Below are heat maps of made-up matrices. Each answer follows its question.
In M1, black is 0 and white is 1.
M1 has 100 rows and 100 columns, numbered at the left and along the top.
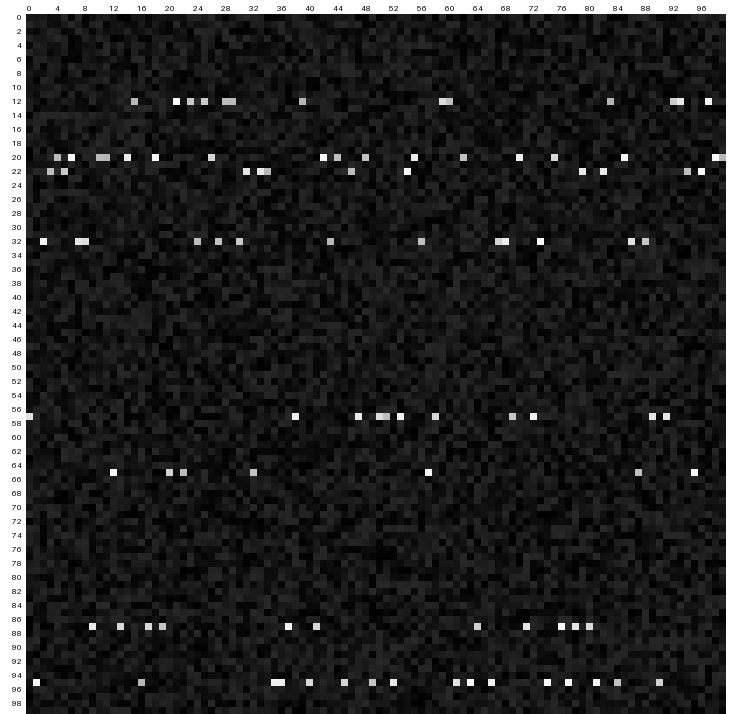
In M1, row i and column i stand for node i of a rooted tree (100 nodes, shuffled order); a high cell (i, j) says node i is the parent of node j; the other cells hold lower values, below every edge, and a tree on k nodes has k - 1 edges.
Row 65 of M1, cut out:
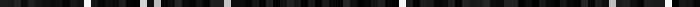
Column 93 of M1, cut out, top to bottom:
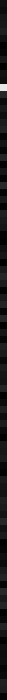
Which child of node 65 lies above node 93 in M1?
12
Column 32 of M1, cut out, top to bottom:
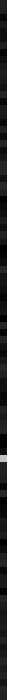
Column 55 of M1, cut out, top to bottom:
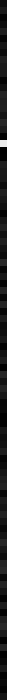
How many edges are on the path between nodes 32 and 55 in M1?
3
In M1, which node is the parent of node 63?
95
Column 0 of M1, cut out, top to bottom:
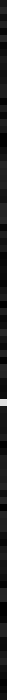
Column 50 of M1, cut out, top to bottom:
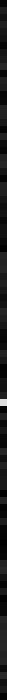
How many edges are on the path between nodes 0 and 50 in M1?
2
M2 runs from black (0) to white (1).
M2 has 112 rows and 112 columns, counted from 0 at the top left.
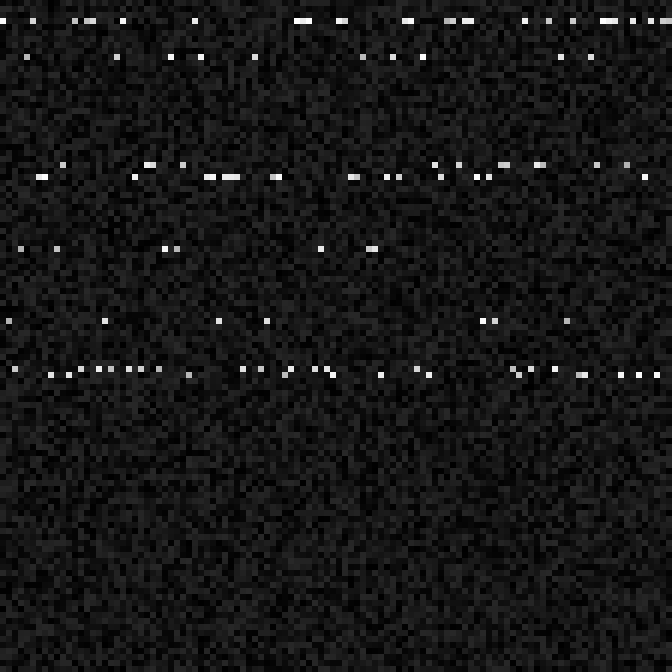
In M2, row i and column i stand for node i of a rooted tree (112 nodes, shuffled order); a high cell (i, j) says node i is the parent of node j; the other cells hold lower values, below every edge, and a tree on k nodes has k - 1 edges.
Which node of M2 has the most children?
3
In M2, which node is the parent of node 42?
9
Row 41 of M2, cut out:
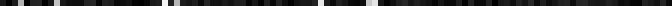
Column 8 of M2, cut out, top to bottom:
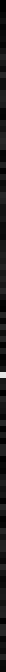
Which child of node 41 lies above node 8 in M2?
62
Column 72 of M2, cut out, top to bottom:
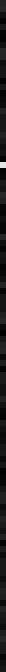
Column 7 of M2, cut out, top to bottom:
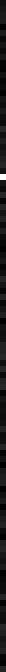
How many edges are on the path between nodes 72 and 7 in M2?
4
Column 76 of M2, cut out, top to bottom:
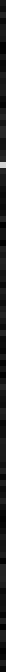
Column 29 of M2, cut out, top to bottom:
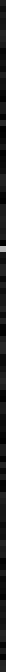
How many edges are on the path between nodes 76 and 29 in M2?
3
